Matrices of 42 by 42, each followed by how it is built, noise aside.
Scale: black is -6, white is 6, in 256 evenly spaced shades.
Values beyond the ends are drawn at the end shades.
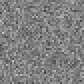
noise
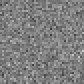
noise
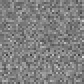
repeating columns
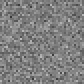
repeating columns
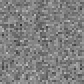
blocks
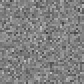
repeating columns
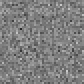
repeating columns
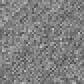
Hankel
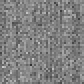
blocks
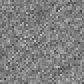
Hankel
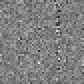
uneven columns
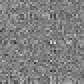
low rank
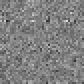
low rank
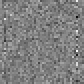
uneven columns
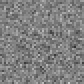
repeating columns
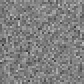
noise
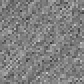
Hankel
